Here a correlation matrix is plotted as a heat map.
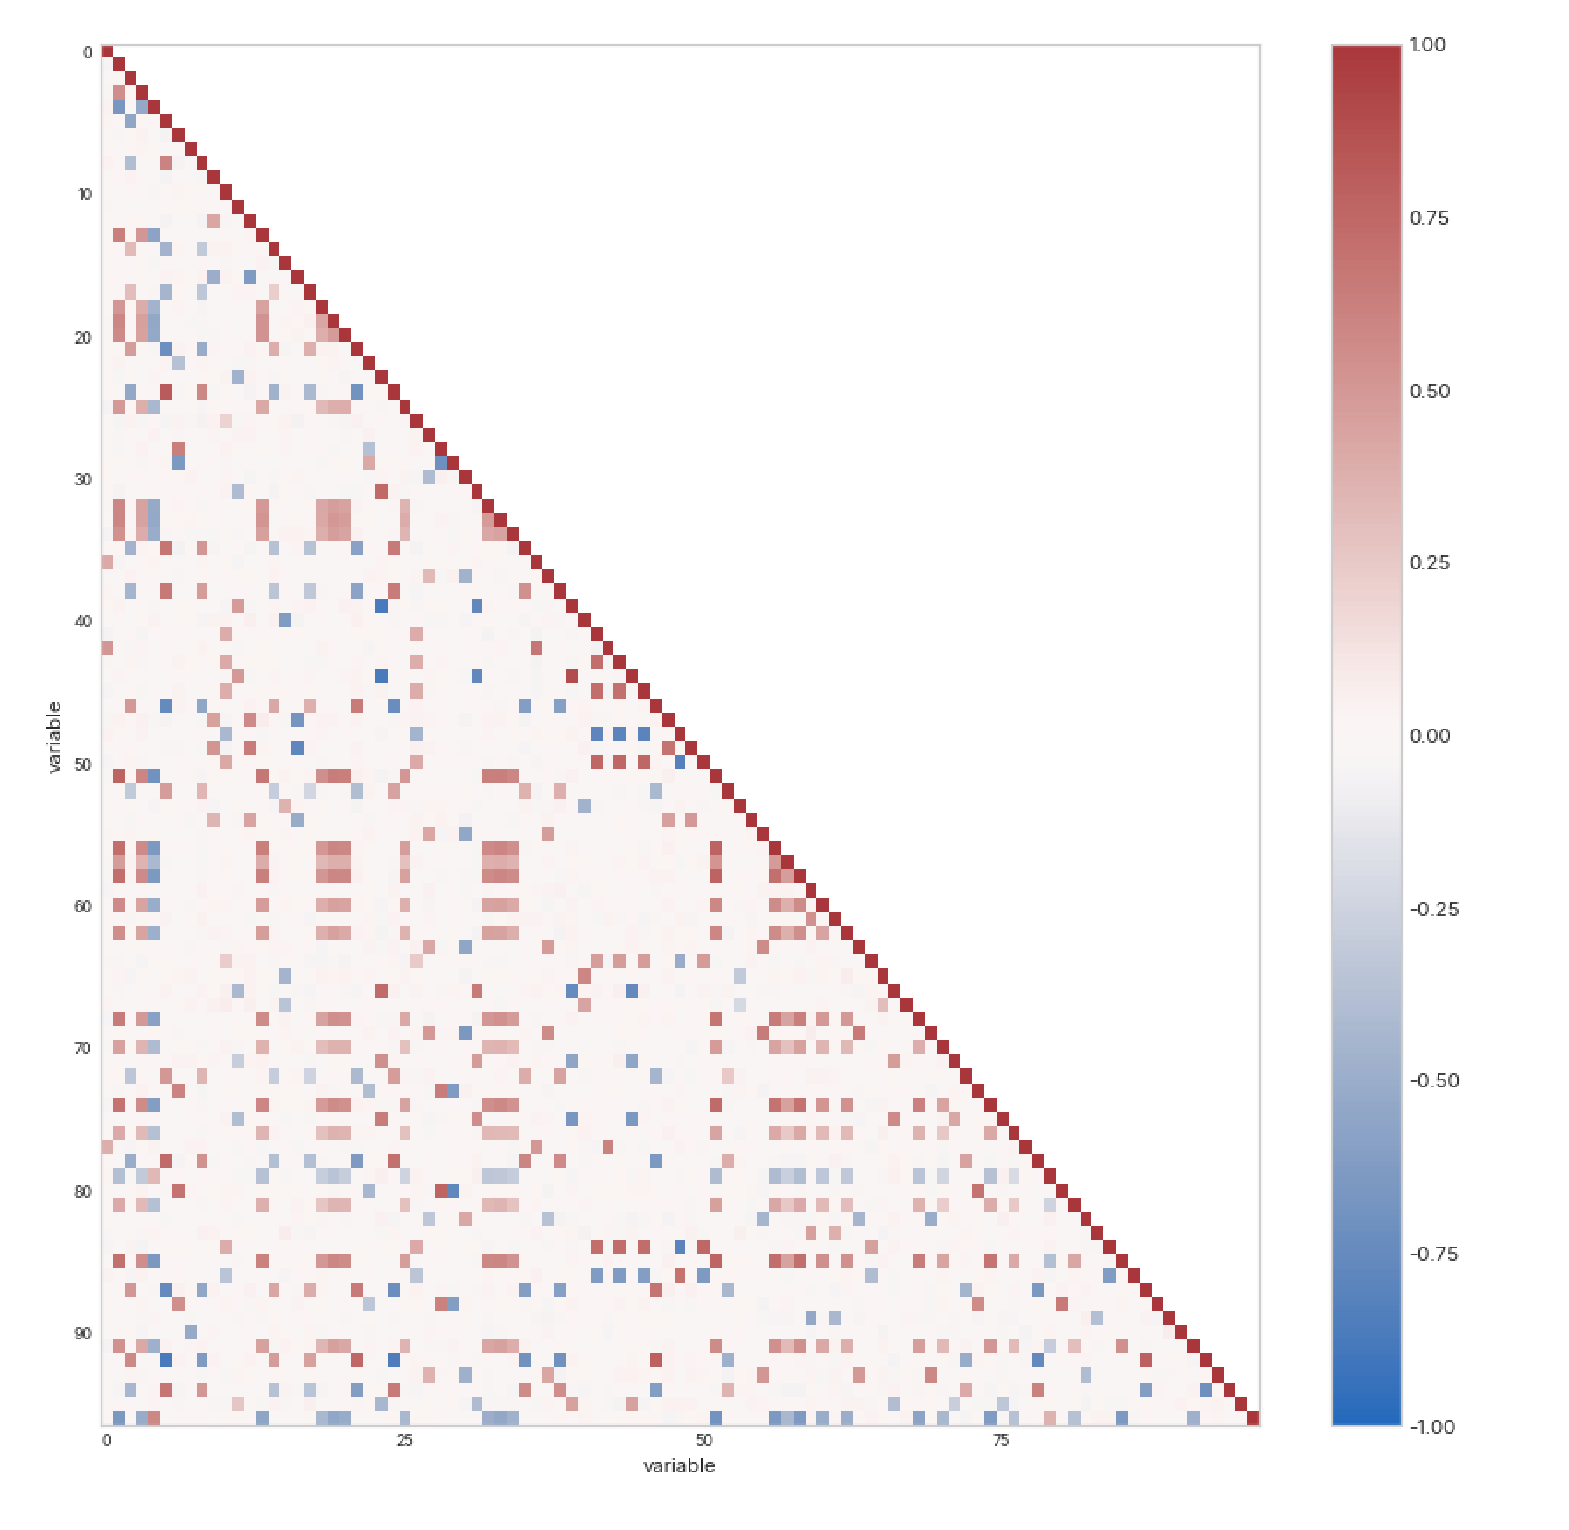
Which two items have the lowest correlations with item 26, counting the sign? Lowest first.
48, 86
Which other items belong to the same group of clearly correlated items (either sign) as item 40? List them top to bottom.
15, 53, 65, 67
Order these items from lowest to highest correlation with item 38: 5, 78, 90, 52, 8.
90, 52, 8, 78, 5
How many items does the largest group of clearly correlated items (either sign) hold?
26
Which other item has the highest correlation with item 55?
69
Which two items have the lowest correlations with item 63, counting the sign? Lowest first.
30, 82
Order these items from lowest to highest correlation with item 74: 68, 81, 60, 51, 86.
86, 81, 60, 68, 51
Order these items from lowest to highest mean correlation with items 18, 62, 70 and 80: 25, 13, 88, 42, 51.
42, 88, 25, 13, 51
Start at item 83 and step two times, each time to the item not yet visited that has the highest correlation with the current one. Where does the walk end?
61
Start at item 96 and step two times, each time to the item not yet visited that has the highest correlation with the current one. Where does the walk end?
79
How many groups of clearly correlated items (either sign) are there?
11
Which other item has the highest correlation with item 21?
92
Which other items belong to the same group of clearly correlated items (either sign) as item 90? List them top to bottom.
7
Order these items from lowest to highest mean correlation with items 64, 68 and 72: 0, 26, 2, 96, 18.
96, 2, 0, 26, 18
